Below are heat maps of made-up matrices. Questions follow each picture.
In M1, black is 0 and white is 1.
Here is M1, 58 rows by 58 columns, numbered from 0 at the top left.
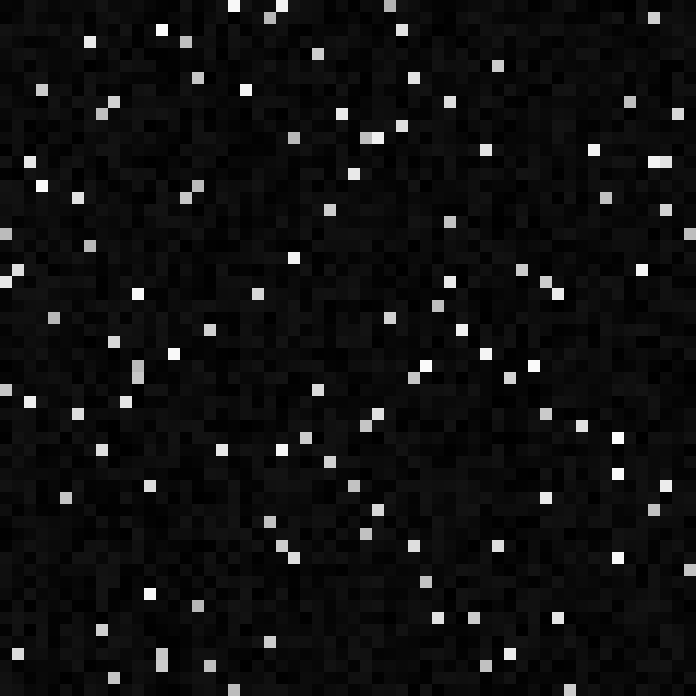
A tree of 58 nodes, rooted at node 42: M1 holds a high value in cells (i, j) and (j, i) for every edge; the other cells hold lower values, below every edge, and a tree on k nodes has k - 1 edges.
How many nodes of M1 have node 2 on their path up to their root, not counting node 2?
2
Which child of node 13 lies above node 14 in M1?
55
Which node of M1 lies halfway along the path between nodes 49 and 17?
40
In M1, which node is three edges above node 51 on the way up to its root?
11
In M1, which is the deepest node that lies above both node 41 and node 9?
45
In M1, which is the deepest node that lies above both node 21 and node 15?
31
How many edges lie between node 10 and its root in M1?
5
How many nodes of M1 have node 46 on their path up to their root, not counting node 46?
4
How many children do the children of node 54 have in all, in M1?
3
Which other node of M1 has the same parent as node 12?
29
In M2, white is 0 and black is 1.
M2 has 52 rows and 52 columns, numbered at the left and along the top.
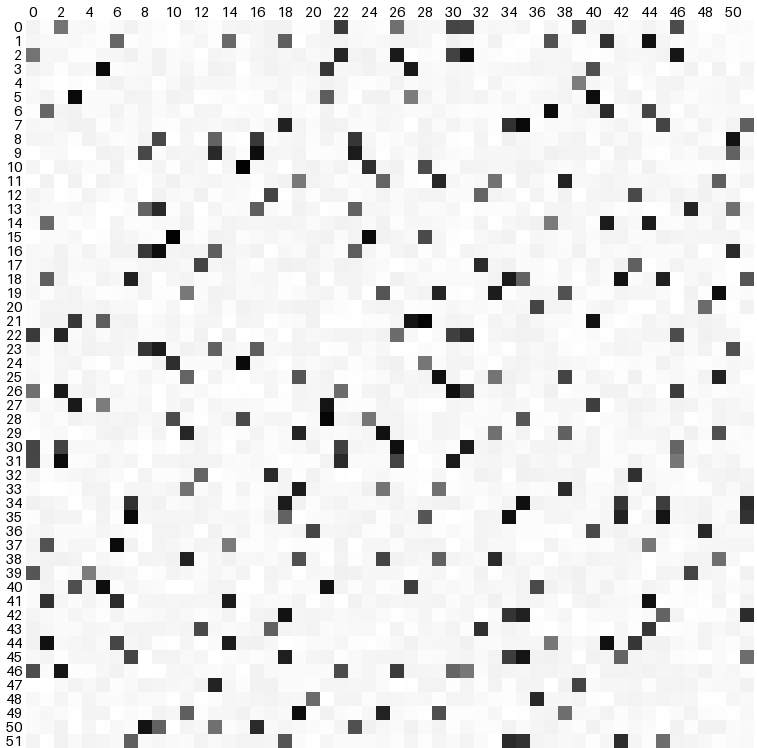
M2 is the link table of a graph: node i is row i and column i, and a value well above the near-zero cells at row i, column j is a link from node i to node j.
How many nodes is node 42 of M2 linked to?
5
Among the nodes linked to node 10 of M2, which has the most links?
node 28
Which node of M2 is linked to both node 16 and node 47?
node 13
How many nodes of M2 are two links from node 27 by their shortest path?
2
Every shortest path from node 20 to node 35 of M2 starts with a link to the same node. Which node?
node 36
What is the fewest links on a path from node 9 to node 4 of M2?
4
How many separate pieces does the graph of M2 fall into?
3
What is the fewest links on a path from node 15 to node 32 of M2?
7
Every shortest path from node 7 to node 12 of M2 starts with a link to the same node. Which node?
node 18
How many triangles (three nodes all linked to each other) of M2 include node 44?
8
